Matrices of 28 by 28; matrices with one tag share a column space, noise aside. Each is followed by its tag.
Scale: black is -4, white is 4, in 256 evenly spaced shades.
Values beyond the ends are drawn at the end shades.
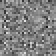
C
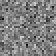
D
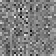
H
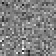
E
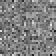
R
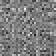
H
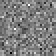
E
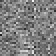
H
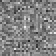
C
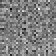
H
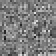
R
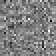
C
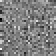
C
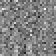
H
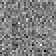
E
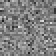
C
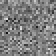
C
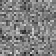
R
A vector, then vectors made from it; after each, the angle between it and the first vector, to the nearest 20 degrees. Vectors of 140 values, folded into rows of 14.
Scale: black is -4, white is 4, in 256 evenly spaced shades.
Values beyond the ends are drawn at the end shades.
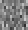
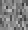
140 degrees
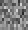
100 degrees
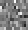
80 degrees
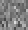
120 degrees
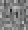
100 degrees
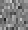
80 degrees
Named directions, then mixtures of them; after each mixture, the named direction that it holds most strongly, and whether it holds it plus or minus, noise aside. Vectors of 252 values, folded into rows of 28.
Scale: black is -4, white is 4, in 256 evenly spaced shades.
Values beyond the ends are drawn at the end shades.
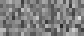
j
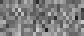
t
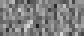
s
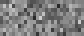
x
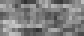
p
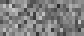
x, plus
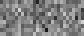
t, plus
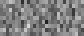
j, plus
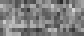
p, plus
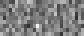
s, minus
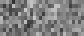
x, minus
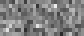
s, minus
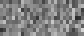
j, minus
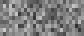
x, plus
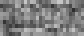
p, minus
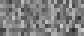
j, minus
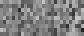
j, plus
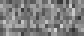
j, minus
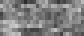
p, plus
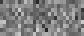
t, plus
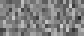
j, minus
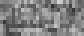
p, minus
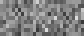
t, minus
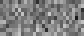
t, plus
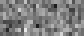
s, plus
